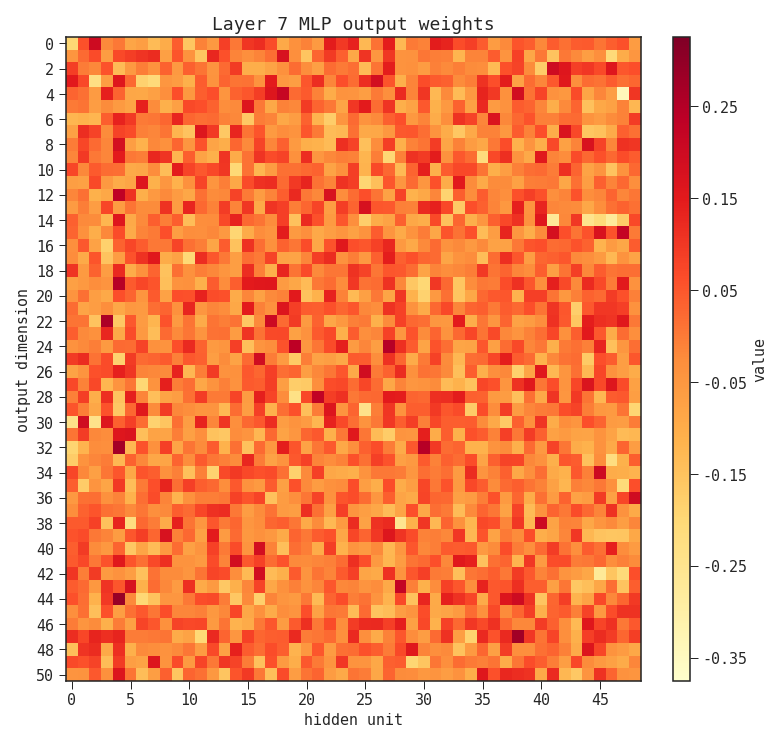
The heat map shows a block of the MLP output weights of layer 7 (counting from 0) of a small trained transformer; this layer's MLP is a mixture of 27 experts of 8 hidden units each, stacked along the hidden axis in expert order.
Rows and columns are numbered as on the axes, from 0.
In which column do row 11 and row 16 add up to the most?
23
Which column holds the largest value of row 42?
16
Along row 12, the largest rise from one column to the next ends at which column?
4
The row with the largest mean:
47
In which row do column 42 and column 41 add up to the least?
14
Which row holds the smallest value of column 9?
50
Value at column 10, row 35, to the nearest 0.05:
0.1
